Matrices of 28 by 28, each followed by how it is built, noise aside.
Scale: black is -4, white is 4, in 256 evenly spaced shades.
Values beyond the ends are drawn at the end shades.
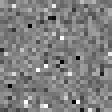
sparse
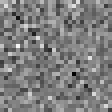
diagonal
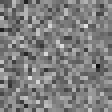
repeating rows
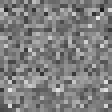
repeating columns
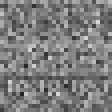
repeating columns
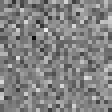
noise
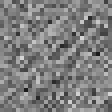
Hankel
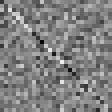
diagonal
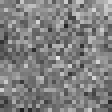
smooth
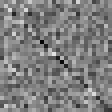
diagonal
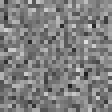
noise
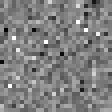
sparse
